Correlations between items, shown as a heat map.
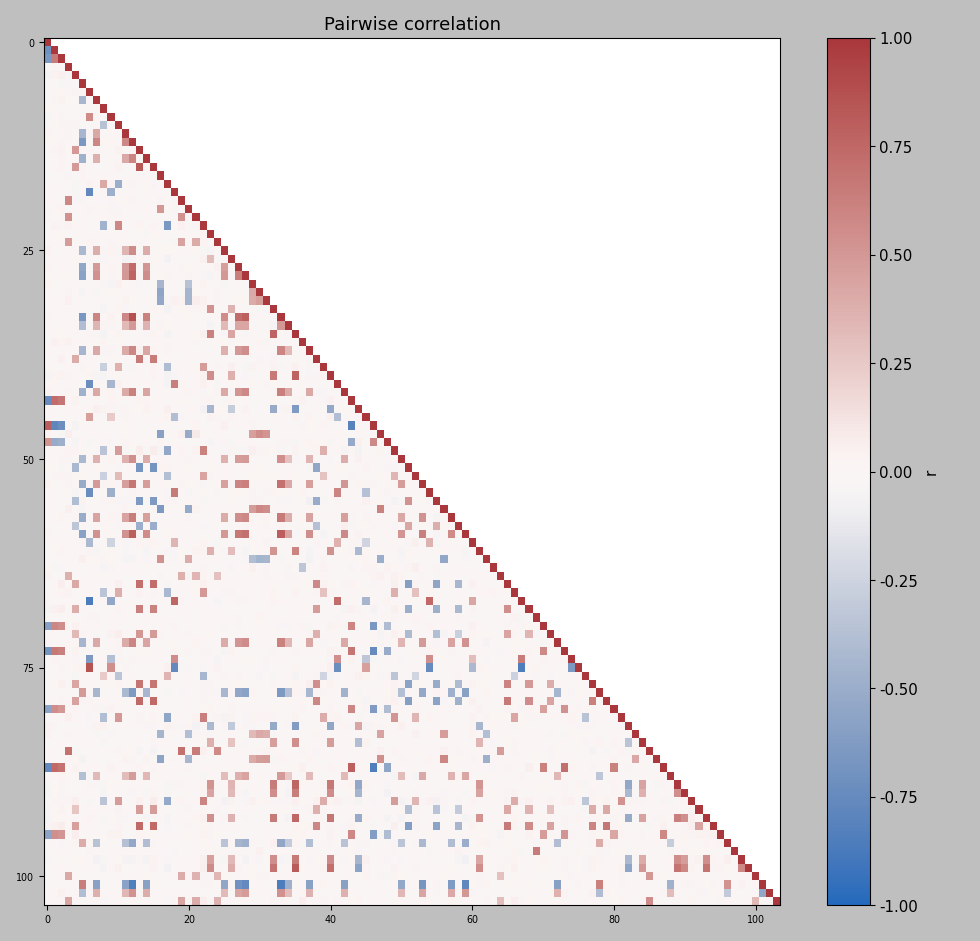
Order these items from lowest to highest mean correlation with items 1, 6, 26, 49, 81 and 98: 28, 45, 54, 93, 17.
17, 54, 28, 45, 93
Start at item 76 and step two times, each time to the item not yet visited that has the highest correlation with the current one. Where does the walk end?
8
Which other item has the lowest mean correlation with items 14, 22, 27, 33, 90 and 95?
101
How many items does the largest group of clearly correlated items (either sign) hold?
22
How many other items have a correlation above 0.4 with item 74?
4
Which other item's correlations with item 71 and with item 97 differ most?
69
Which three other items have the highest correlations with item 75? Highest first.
6, 9, 45
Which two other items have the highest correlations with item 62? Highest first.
16, 20
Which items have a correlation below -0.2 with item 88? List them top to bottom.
5, 78, 96, 101
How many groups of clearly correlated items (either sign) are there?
10
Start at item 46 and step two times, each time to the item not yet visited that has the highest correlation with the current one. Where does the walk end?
48
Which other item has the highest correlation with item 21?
85
